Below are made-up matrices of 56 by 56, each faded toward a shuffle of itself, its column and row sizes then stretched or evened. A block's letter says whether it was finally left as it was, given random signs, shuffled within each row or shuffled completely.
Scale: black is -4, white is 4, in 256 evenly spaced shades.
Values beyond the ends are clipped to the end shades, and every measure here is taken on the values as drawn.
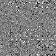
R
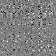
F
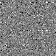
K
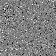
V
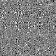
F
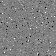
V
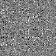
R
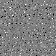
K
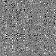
F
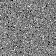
V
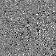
R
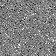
V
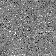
V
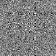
F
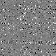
F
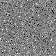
V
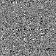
R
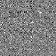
F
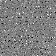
K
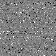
K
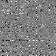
F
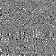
F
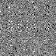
F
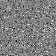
K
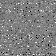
K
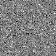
K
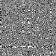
F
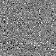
F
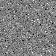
V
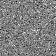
V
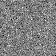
V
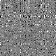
F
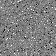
V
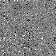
R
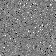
V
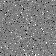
V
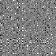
F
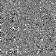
R
